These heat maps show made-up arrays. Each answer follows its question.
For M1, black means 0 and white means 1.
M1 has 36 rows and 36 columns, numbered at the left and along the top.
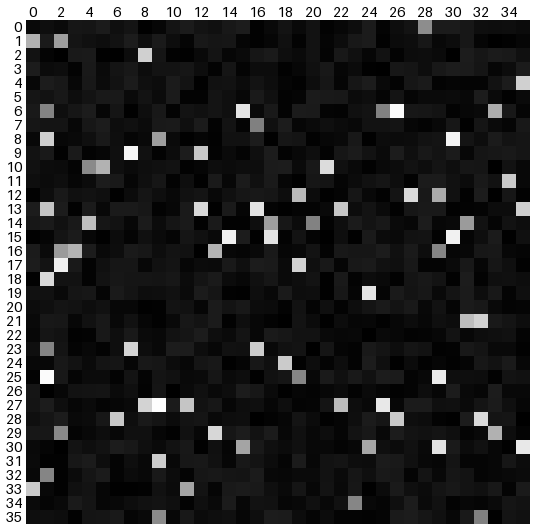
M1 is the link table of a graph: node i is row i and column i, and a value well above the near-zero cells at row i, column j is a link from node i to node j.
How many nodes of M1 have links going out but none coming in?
1
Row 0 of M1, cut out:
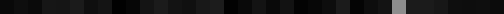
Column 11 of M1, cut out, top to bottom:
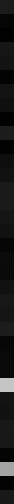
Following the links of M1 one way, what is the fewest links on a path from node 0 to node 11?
4
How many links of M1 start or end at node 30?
6
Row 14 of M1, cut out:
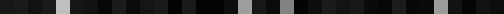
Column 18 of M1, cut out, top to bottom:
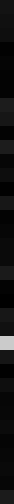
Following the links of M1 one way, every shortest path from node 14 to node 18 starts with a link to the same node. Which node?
node 17
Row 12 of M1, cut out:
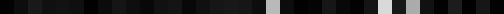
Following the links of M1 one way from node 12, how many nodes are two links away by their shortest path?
9
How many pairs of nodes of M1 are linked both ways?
2
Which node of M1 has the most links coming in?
node 1
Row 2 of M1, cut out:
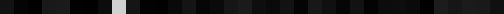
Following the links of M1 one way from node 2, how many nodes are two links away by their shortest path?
3
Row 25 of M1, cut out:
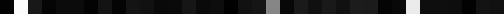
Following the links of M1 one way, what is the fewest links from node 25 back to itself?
5
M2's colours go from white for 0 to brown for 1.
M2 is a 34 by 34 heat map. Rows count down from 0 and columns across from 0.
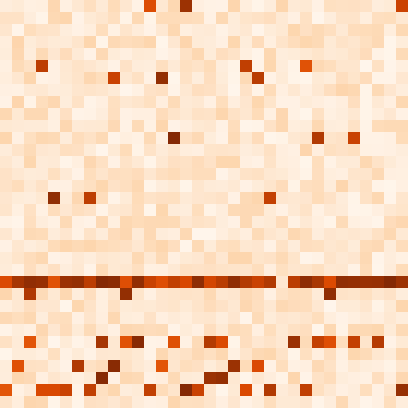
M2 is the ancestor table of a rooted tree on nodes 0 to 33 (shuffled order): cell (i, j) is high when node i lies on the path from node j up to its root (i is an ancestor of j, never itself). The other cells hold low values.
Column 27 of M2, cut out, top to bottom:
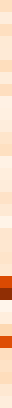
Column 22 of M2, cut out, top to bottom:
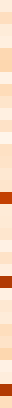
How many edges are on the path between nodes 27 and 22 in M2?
6
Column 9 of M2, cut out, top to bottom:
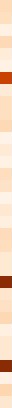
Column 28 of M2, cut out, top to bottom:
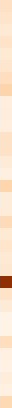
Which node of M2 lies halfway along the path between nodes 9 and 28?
30
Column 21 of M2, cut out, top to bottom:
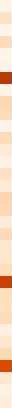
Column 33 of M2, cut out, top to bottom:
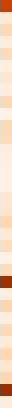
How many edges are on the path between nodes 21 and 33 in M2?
6
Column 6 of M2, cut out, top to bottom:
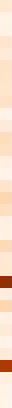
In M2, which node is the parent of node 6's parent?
23
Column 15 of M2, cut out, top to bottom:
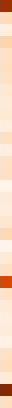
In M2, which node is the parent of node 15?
0
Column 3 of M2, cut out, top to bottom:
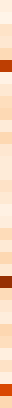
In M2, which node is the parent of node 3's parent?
32
